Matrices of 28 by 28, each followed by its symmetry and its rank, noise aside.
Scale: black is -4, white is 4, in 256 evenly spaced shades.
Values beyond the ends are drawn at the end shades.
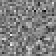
antisymmetric, rank six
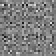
no symmetry, rank five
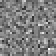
no symmetry, rank six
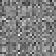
no symmetry, rank five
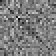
symmetric, rank six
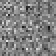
no symmetry, rank six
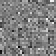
antisymmetric, rank six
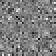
symmetric, rank five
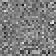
no symmetry, rank five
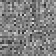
antisymmetric, rank six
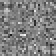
antisymmetric, rank six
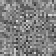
symmetric, rank five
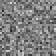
antisymmetric, rank six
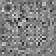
symmetric, rank six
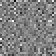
no symmetry, rank five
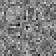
symmetric, rank five
